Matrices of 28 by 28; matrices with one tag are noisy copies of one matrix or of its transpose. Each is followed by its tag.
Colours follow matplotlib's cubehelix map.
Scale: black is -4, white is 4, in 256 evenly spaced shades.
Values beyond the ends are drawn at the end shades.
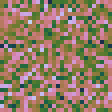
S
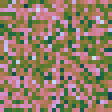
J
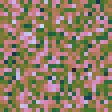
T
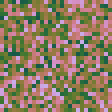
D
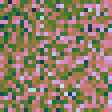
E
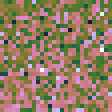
E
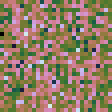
T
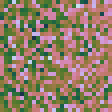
E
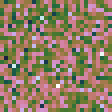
D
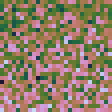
E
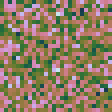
J
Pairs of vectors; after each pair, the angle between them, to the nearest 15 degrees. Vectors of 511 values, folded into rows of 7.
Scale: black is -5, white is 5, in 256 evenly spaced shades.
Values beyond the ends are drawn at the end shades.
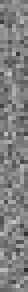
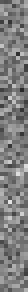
60 degrees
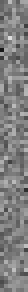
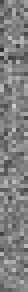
45 degrees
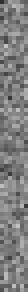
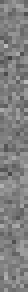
45 degrees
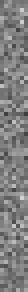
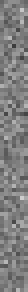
30 degrees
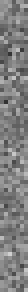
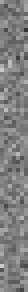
75 degrees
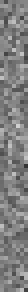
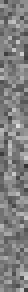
15 degrees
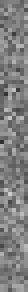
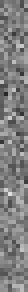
30 degrees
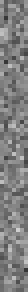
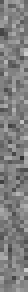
150 degrees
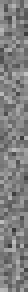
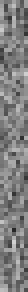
15 degrees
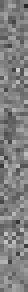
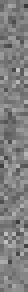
15 degrees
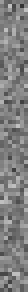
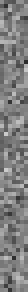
60 degrees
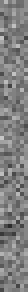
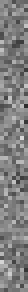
90 degrees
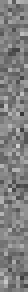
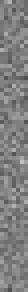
75 degrees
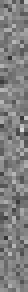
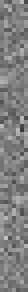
150 degrees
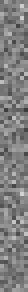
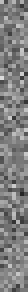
150 degrees
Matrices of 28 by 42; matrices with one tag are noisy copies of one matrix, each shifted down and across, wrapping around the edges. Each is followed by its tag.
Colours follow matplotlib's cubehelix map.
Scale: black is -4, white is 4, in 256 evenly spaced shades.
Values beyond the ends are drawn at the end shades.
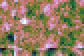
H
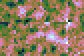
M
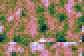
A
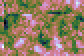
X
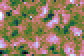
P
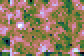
H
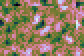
P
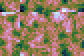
A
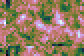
X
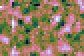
P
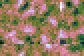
P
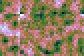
M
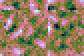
P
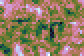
X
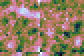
M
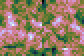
X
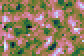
P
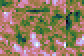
X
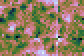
M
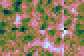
M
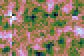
M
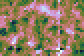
M
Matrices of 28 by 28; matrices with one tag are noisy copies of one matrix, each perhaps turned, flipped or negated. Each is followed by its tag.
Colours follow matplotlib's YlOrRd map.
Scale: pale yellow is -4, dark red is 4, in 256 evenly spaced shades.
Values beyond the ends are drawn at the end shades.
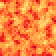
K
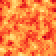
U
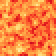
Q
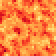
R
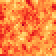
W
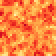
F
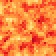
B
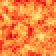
B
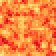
U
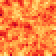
F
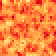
K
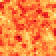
Q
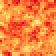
W
